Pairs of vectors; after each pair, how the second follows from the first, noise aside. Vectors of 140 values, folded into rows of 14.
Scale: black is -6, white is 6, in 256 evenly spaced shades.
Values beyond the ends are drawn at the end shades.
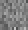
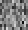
wrapped around, negated, scaled up.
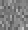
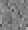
wrapped around, negated, partly zeroed.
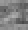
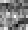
wrapped around, negated, scaled up.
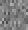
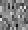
reversed, negated, scaled up.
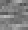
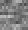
copied.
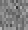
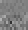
reversed, partly zeroed.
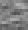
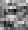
reversed, negated, scaled up.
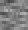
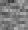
copied.
